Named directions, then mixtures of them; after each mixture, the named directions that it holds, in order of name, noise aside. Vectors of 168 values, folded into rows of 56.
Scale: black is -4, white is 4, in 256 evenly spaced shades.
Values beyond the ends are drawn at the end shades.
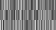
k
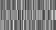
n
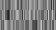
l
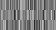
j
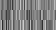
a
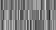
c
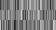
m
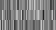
l, m, n.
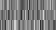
j, m.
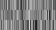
a, c, l.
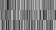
a, m.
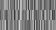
j, k.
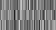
j, k, m.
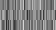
a, m.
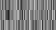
j, l.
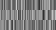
n.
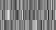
l.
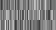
c, m, n.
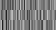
a.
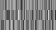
j, l, n.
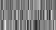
c, j, l.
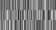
c, n.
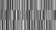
a, j.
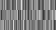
n.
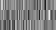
c, n.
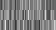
c, j, m.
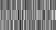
n.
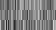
a, m.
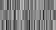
a, j, m.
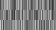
k.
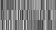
a, c, n.
